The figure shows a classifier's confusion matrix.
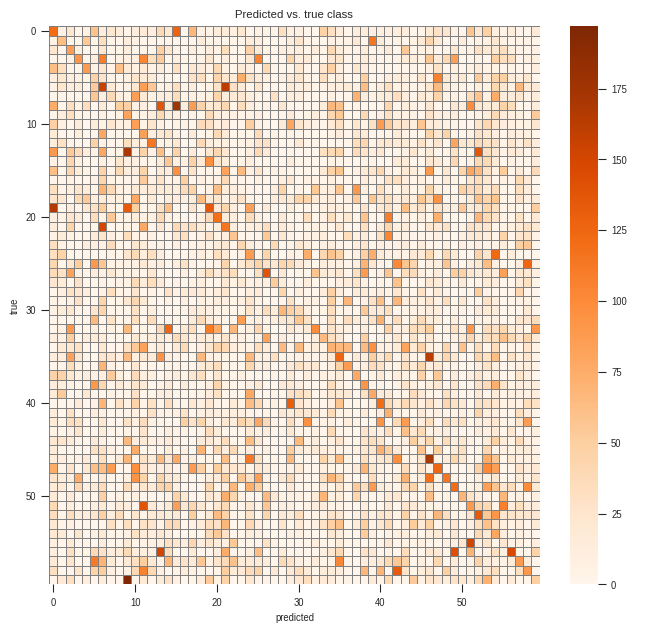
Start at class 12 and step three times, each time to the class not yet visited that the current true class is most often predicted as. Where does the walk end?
42
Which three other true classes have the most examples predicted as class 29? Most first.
40, 10, 46
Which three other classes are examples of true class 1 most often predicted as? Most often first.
39, 4, 46
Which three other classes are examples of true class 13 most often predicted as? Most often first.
9, 52, 0
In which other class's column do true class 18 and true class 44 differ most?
47
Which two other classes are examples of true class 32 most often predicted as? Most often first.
14, 19
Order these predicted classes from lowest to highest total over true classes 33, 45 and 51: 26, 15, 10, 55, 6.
6, 10, 15, 26, 55
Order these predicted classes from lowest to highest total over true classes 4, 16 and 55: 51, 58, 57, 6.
58, 57, 6, 51
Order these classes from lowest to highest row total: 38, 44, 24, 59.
38, 44, 59, 24
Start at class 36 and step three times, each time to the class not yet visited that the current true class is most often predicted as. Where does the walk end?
11
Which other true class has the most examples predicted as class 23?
31
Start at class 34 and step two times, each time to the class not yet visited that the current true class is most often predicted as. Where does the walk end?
24
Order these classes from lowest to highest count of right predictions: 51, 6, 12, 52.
51, 12, 52, 6
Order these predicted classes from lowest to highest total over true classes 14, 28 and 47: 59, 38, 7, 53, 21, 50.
50, 59, 21, 38, 7, 53
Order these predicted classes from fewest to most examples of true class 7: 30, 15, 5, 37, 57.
30, 57, 15, 5, 37
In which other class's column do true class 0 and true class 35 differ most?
46
